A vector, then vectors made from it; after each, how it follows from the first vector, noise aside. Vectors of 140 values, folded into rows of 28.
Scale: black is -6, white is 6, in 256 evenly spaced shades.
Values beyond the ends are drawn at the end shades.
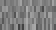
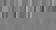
partly zeroed.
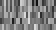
reversed, scaled up.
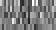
reversed, negated, scaled up.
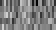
reversed, scaled up.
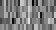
reversed, scaled up.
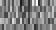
reversed, negated, scaled up.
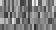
reversed, negated, scaled up.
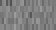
wrapped around, shrunk.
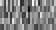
reversed, negated, scaled up.
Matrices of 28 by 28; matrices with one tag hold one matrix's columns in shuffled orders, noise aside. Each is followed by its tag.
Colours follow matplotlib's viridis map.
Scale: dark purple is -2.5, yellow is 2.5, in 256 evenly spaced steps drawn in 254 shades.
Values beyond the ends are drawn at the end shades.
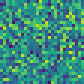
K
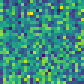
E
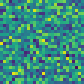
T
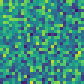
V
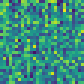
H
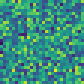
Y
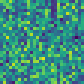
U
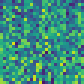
E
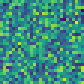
Y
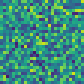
T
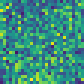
E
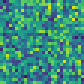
V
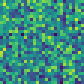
V
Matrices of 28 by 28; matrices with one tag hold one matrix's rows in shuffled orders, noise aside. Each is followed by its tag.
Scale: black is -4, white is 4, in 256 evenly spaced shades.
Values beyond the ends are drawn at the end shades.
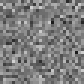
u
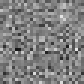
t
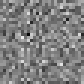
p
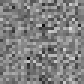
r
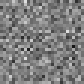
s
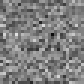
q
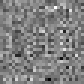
t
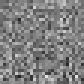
t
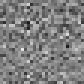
p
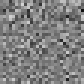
p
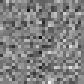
r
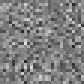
s
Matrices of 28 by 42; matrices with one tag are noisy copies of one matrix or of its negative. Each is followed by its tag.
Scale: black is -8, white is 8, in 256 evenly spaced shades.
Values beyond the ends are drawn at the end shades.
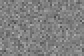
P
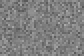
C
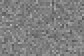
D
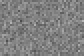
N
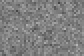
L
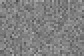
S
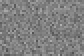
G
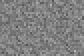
D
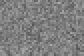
L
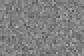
D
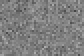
C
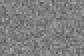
D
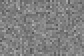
S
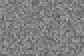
D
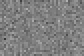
S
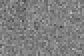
C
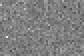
C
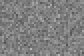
D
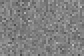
C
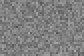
D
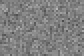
N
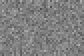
S
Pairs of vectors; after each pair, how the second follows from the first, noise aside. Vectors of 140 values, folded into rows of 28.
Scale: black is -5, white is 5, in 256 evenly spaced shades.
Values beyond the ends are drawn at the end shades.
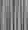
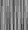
copied.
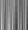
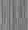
wrapped around, negated, shrunk.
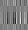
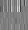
wrapped around, negated, partly zeroed.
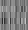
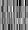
wrapped around, scaled up.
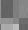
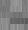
wrapped around, negated, shrunk.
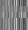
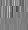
wrapped around, partly zeroed.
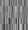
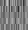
reversed.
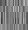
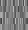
sign-scrambled.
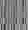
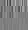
wrapped around, partly zeroed.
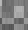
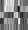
wrapped around, scaled up.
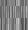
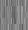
wrapped around, negated, shrunk.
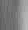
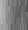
reversed.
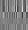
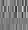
sign-scrambled.
